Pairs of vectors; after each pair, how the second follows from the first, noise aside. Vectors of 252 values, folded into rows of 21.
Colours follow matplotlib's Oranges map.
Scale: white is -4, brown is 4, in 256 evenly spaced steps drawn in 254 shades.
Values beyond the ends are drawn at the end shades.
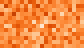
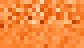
reversed, negated, partly zeroed.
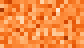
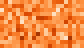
sign-scrambled.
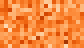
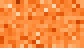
reversed, negated, partly zeroed.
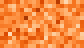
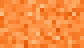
reversed, shrunk.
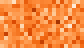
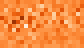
reversed, negated, partly zeroed.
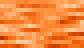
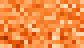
sign-scrambled.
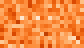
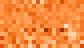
reversed, negated, partly zeroed.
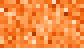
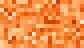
sign-scrambled.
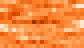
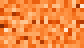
sign-scrambled.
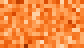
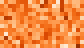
reversed, negated.
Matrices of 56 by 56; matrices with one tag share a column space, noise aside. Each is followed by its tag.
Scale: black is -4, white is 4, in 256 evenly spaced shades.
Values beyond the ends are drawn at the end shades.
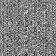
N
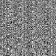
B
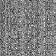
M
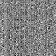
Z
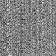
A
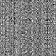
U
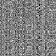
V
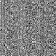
Z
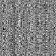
N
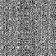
Z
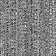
A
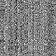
V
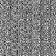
Z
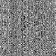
M
